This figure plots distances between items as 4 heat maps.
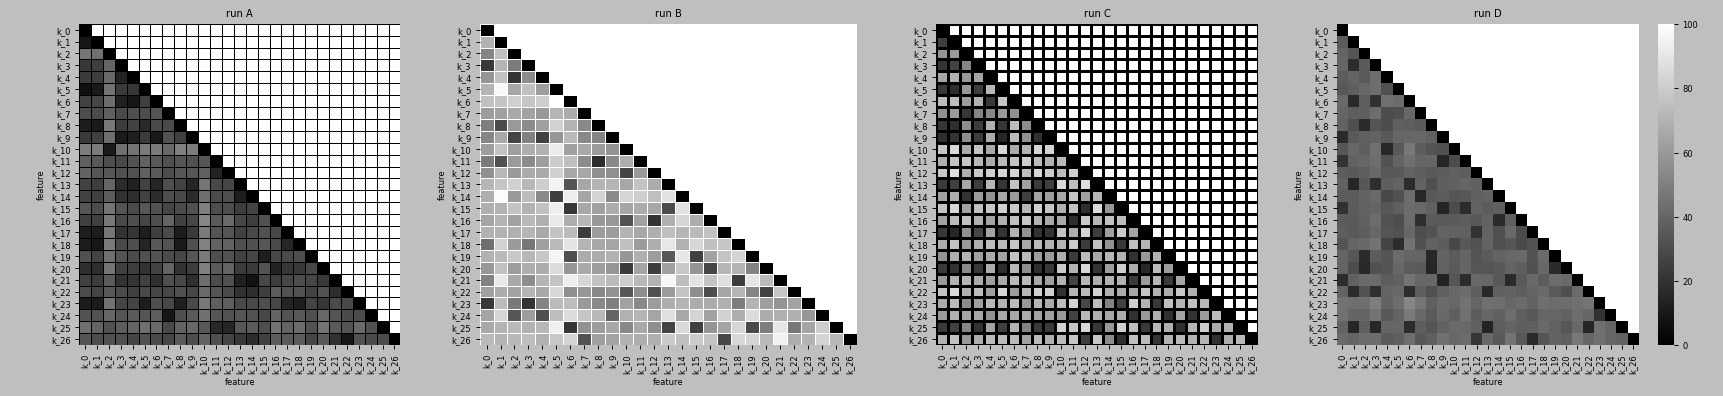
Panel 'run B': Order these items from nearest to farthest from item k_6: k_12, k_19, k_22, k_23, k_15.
k_15, k_19, k_22, k_12, k_23
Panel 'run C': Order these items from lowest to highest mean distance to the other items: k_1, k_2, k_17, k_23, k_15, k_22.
k_17, k_1, k_2, k_23, k_15, k_22
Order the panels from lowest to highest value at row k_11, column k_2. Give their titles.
run A, run D, run B, run C
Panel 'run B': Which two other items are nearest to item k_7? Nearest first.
k_17, k_26
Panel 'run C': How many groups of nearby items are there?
6
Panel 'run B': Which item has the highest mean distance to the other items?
k_5
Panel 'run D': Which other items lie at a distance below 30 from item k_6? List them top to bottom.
k_1, k_3, k_13, k_22, k_25
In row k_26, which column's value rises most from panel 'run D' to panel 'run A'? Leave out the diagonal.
k_17
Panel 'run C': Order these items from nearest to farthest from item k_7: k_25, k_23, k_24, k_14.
k_14, k_25, k_23, k_24
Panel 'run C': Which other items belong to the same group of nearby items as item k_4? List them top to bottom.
k_6
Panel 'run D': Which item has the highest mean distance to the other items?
k_23
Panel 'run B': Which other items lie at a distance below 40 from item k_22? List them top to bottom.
k_10, k_12, k_16, k_20
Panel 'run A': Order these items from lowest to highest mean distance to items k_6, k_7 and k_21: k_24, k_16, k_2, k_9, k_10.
k_9, k_24, k_16, k_2, k_10
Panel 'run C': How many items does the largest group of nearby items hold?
10
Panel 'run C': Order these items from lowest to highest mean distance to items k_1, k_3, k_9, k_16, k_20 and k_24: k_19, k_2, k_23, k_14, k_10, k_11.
k_19, k_11, k_2, k_14, k_23, k_10
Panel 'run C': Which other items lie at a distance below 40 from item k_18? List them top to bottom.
k_12, k_15, k_23, k_26
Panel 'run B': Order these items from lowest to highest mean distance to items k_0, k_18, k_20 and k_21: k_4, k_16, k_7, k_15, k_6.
k_16, k_4, k_7, k_15, k_6
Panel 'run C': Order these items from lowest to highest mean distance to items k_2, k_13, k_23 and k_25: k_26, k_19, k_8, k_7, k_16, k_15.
k_8, k_7, k_26, k_15, k_19, k_16
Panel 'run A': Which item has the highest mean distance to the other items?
k_10
